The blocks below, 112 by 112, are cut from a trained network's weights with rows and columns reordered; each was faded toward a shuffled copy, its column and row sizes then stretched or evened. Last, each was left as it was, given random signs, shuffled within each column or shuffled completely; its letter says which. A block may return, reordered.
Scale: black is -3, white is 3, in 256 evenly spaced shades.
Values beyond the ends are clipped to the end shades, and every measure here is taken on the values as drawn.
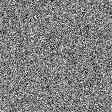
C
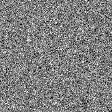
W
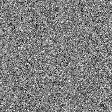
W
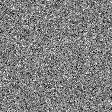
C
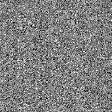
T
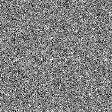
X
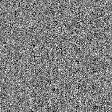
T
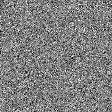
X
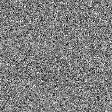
X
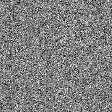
W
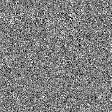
X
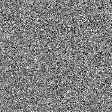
X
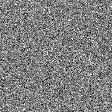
W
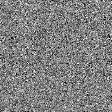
X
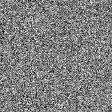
W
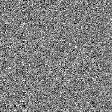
T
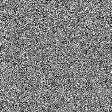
X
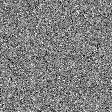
C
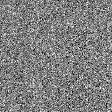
W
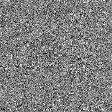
X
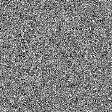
X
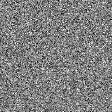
X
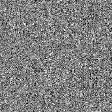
T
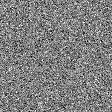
C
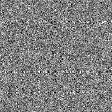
T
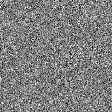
T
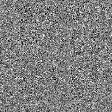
T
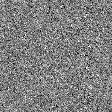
W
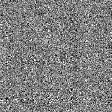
T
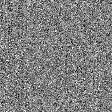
W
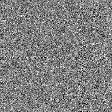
T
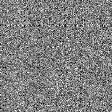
T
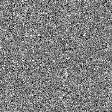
X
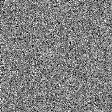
W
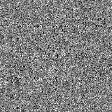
T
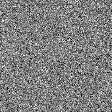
W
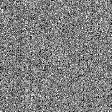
T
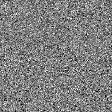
T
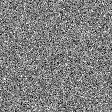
C
